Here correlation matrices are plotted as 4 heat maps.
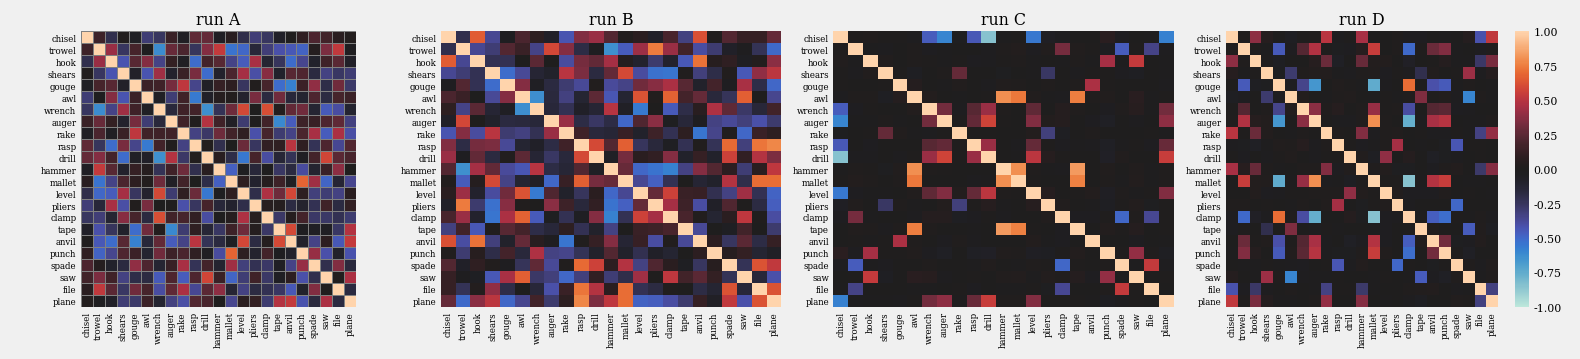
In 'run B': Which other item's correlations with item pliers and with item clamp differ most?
awl
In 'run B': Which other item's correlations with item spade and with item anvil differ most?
file
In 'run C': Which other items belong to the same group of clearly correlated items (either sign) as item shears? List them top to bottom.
rake, pliers
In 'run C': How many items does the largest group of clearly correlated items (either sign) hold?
7
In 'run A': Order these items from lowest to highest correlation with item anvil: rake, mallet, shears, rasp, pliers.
rake, pliers, mallet, shears, rasp
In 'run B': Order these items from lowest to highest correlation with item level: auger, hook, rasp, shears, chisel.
shears, rasp, hook, chisel, auger
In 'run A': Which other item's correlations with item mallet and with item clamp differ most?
spade
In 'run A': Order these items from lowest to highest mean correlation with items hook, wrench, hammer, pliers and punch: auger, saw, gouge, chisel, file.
chisel, saw, file, auger, gouge
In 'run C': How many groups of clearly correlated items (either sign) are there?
6
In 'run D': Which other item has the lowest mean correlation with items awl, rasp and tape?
saw
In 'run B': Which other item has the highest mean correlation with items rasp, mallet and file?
plane
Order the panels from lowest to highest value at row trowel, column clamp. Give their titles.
run D, run A, run C, run B
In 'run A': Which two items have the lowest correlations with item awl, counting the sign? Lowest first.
rasp, shears
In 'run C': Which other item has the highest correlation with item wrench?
drill
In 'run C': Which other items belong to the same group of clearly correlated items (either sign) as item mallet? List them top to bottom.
awl, hammer, tape
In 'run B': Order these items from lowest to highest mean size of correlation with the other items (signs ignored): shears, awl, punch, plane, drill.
punch, drill, awl, shears, plane
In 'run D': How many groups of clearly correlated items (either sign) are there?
5
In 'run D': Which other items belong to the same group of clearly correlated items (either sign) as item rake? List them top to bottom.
chisel, hook, hammer, file, plane
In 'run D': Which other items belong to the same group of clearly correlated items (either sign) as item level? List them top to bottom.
drill
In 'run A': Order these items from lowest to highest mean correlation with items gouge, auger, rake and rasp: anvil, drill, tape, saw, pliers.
tape, anvil, pliers, saw, drill
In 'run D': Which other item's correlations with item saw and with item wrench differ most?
awl
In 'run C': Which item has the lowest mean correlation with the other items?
chisel
